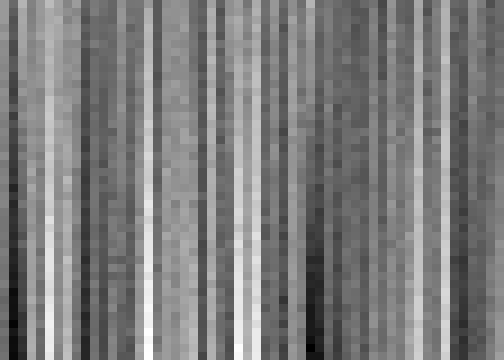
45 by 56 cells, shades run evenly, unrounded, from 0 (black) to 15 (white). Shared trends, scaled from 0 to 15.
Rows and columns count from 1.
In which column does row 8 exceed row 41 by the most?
35
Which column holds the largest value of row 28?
6
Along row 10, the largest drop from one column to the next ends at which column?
18
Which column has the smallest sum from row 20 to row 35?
2
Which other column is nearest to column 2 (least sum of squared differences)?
10
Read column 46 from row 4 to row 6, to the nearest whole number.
6 6 6
